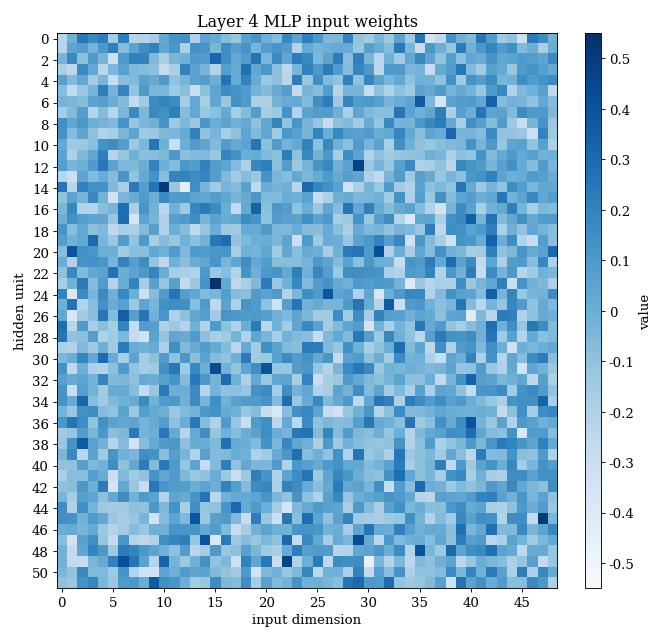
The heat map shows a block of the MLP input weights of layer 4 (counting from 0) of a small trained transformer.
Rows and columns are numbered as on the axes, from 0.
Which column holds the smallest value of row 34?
29
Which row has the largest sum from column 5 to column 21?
1
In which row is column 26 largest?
24
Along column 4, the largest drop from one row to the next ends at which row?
31
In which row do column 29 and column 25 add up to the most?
12
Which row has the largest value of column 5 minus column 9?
49
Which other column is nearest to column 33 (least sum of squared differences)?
41
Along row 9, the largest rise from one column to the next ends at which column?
47
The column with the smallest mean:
5
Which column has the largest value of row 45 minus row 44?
22
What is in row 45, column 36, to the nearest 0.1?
-0.2
